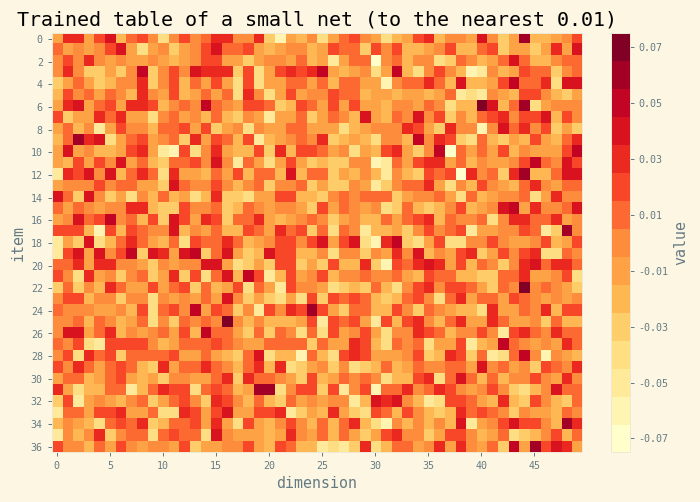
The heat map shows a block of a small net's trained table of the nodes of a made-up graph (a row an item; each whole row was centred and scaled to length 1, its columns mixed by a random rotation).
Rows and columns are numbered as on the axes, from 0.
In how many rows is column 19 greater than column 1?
10
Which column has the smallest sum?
30
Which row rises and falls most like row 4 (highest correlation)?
34
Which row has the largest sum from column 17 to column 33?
18
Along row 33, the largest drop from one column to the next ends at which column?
22
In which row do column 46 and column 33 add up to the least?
17
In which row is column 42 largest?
27
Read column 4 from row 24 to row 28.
-0.01 0.01 0.01 -0.05 0.01
